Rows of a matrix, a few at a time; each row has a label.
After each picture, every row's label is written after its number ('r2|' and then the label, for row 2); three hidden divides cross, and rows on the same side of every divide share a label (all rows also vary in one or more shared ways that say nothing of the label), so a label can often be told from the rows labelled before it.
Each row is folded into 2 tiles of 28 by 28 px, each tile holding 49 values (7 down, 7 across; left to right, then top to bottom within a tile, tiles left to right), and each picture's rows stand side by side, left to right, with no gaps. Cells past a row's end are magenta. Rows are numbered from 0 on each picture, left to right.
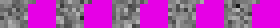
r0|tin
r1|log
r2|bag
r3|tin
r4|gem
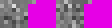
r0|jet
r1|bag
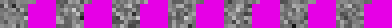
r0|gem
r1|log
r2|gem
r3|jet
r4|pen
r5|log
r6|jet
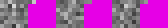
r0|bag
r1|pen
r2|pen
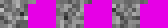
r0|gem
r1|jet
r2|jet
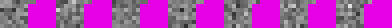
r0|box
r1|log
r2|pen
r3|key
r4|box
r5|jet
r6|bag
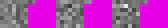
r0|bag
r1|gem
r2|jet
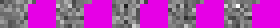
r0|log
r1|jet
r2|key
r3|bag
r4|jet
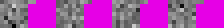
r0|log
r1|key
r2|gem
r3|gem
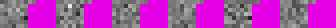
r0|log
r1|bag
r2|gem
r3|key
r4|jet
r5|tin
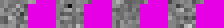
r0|gem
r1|gem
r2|tin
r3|pen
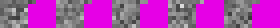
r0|bag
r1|tin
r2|pen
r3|bag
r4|pen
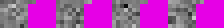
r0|jet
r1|gem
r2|gem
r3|tin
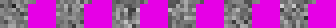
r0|gem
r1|key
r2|bag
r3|log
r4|pen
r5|jet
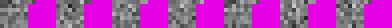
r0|log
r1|tin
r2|gem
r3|log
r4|log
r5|log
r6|key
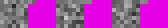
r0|key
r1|gem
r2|pen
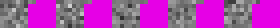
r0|pen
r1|jet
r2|jet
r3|tin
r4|log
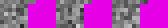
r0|bag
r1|key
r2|bag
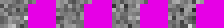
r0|tin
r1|tin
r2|key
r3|key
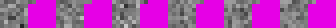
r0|jet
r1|gem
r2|box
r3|key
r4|tin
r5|tin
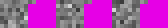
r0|tin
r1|jet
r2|log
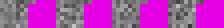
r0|bag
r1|bag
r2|jet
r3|jet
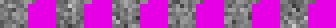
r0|box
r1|log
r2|log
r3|log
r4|log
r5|tin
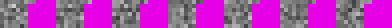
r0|jet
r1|tin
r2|tin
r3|bag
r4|tin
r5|bag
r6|box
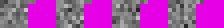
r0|pen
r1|box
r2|tin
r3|key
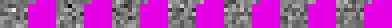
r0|pen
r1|gem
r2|tin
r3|box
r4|log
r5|gem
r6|tin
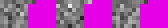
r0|jet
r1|log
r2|jet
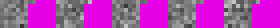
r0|jet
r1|tin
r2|tin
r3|box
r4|tin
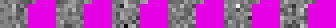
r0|bag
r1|log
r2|pen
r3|bag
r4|jet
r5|key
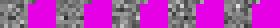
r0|jet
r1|jet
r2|tin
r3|bag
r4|bag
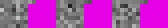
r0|key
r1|tin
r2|gem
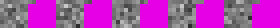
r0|box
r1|box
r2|tin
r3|bag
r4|log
